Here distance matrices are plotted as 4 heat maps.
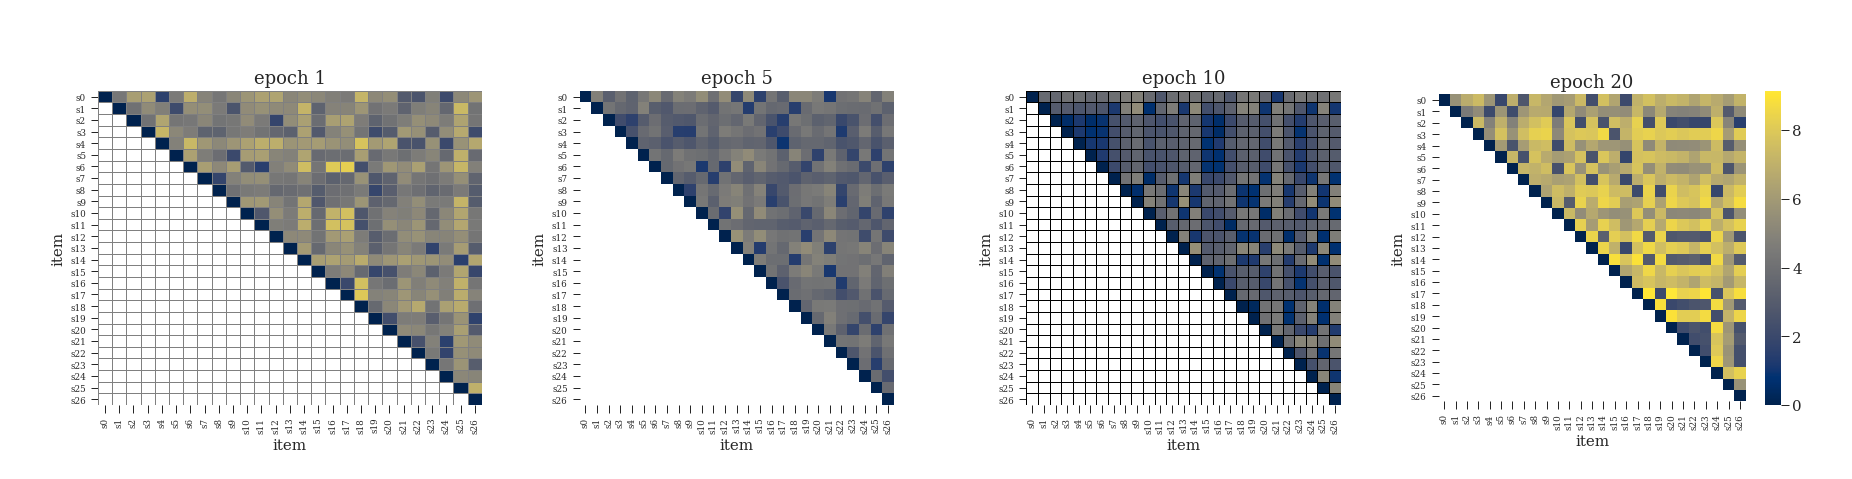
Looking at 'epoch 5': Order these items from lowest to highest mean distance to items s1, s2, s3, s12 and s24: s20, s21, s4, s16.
s4, s16, s20, s21
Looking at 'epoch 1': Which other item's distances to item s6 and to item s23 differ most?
s13
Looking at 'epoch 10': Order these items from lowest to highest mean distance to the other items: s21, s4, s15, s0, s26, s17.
s15, s4, s17, s26, s0, s21
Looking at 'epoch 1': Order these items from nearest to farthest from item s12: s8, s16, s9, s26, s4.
s8, s26, s9, s16, s4
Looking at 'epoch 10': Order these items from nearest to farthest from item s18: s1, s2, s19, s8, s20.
s19, s8, s2, s20, s1
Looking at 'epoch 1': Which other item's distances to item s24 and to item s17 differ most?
s21
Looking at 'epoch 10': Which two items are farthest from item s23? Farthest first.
s21, s0
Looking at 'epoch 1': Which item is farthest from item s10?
s17
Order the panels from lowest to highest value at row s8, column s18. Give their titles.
epoch 10, epoch 5, epoch 1, epoch 20
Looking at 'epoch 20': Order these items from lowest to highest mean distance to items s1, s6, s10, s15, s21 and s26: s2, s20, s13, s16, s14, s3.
s2, s20, s14, s3, s16, s13
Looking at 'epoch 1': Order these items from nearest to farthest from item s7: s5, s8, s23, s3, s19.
s8, s19, s3, s23, s5
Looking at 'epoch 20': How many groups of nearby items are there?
6
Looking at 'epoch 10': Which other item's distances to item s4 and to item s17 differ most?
s11
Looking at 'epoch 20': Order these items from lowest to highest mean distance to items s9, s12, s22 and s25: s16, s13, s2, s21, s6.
s2, s21, s6, s16, s13
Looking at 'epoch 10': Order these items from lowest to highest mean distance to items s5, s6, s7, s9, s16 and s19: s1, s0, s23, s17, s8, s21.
s23, s8, s17, s1, s0, s21
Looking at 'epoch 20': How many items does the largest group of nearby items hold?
9
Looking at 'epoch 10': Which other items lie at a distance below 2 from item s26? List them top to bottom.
s1, s7, s10, s13, s20, s24
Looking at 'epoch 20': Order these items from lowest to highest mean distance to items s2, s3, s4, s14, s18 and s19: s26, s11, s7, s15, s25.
s26, s25, s15, s7, s11
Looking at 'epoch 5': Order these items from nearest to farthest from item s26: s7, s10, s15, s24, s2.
s10, s24, s7, s2, s15
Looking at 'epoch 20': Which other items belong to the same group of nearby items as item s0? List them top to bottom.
s5, s7, s13, s16
